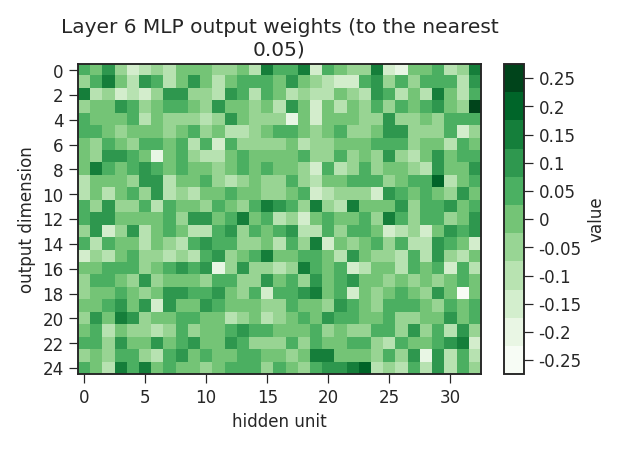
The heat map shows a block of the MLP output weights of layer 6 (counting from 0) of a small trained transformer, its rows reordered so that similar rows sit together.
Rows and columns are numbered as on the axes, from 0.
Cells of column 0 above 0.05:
1
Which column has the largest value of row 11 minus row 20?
15
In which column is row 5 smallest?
31
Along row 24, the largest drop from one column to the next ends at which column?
24
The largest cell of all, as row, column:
3, 32
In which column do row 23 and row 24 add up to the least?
28
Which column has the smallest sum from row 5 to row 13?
19
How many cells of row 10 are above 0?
8
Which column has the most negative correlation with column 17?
25
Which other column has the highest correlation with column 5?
23
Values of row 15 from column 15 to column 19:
0.15 0 0 0.05 0.05
